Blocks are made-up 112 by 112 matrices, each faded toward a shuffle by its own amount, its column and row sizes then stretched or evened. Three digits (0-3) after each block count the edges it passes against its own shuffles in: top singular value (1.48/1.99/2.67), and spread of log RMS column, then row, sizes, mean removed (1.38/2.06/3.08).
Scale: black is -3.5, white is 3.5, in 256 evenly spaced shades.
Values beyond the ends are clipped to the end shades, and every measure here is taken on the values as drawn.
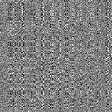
3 3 1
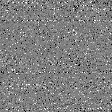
1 0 2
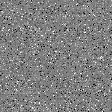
1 0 1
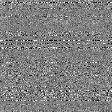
2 1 3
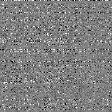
1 2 3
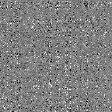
0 2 2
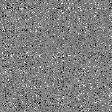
1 2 2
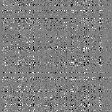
1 3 3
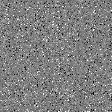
0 1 1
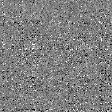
1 2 2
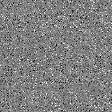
1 1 1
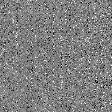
0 2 0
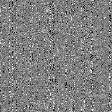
1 3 0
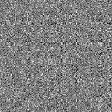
2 2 1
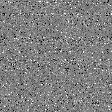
0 0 2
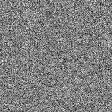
1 0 0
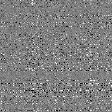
1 2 3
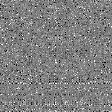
2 1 2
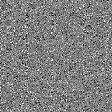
2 1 0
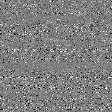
0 0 3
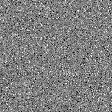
1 0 0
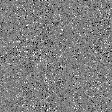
0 2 1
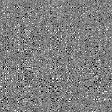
2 2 2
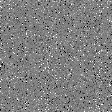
0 2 0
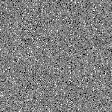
1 1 0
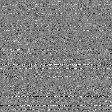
1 0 3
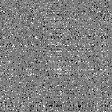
2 1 2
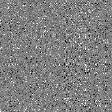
2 2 1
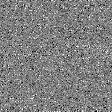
0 0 2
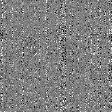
1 3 1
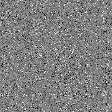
0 1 1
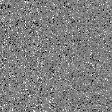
1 2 0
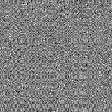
3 0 0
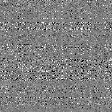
1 2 3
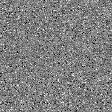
1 0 1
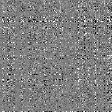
0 3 3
